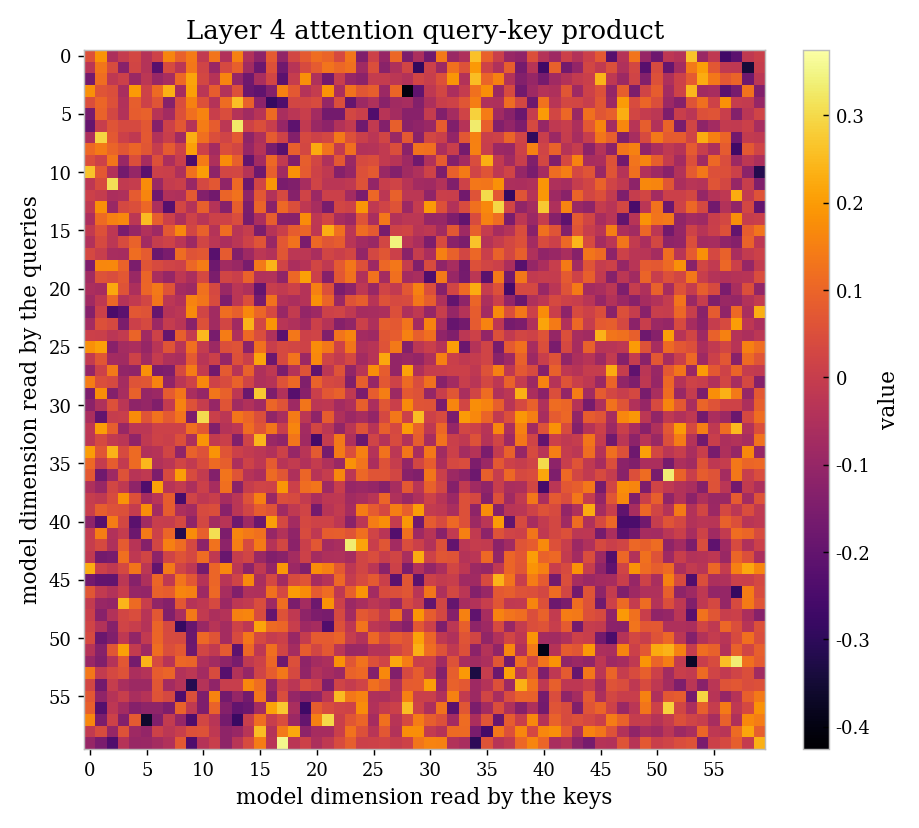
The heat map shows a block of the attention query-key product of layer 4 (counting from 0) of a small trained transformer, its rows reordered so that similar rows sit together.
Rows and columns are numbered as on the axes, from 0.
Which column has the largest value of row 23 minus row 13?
14
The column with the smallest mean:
32
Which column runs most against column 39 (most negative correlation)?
1
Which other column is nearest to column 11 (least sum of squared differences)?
7
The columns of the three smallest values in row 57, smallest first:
5, 13, 9
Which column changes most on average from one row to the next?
57
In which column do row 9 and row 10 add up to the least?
59
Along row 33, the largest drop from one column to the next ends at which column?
16
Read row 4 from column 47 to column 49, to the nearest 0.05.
0.2 0.05 0.1
